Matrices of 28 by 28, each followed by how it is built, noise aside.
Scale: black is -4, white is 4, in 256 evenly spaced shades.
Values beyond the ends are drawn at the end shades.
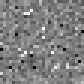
sparse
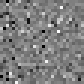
sparse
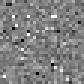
sparse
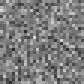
noise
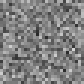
noise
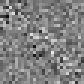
block diagonal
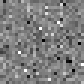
sparse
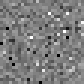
sparse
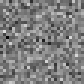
noise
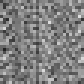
repeating rows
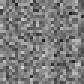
repeating rows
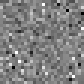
sparse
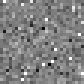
sparse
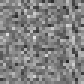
repeating rows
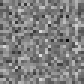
repeating rows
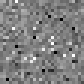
sparse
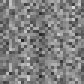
repeating rows
